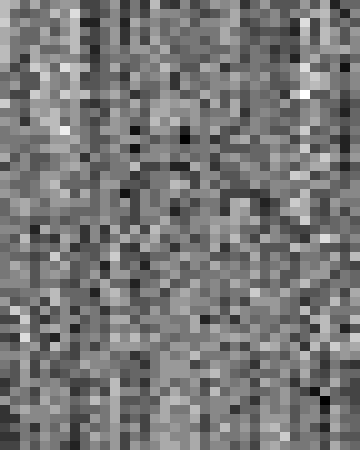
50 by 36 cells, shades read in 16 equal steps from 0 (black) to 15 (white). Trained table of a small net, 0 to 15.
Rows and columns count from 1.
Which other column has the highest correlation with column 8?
1
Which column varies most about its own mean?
33
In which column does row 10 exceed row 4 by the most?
32
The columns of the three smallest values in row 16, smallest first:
19, 35, 22
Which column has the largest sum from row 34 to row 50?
12
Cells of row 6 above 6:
23
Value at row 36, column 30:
6
